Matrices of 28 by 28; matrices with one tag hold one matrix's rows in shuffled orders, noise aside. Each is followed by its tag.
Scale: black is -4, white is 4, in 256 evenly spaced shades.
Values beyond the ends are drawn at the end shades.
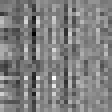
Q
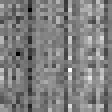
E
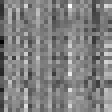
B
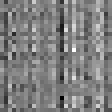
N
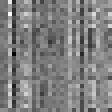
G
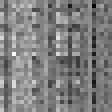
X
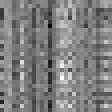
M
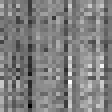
E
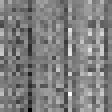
E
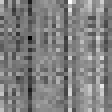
E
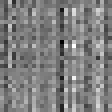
N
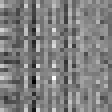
Q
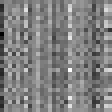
B
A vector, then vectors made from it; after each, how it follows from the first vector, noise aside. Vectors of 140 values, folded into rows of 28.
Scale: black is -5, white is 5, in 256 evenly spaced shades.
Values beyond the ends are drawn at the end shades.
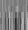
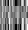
wrapped around, scaled up.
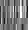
wrapped around, negated, scaled up.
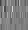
reversed, negated, partly zeroed.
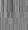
reversed, shrunk.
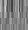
reversed.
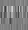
reversed, negated, partly zeroed.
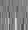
negated, partly zeroed.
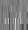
negated, partly zeroed.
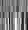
negated, scaled up.
